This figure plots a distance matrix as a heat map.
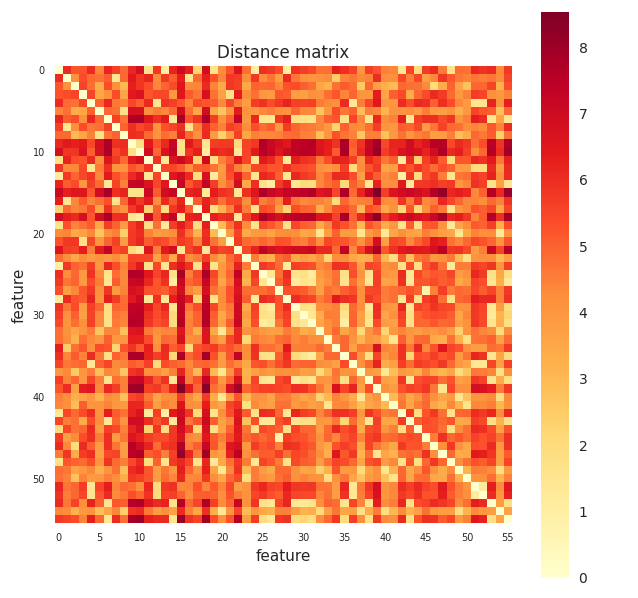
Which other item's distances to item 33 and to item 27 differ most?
45
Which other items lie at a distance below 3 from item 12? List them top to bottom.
4, 36, 51, 52
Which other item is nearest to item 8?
5
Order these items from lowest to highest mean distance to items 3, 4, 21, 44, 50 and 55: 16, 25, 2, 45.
25, 2, 16, 45
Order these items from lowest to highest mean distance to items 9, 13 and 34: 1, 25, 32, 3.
1, 32, 3, 25
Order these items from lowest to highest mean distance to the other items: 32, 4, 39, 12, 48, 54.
54, 32, 48, 12, 4, 39
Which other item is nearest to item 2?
46
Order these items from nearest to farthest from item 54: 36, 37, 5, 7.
37, 5, 36, 7
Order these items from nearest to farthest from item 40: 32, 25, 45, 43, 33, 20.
20, 32, 33, 43, 25, 45
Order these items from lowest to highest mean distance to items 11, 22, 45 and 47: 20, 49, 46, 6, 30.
20, 49, 46, 30, 6
